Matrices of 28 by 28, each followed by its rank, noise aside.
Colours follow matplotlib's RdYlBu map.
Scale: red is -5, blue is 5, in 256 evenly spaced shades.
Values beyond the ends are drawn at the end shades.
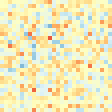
six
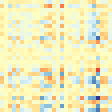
two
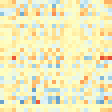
three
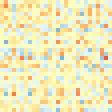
four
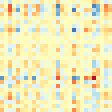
two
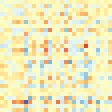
three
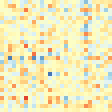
six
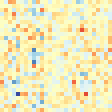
six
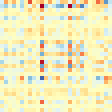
two
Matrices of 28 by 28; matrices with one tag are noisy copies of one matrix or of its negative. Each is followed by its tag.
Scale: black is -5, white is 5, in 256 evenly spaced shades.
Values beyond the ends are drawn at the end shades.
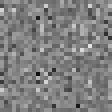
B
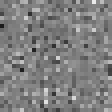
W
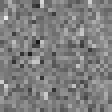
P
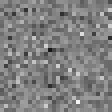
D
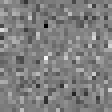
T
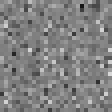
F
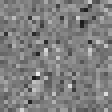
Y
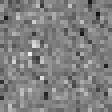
P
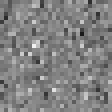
P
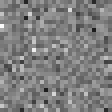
W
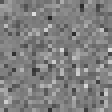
F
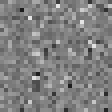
Y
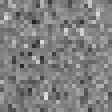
P
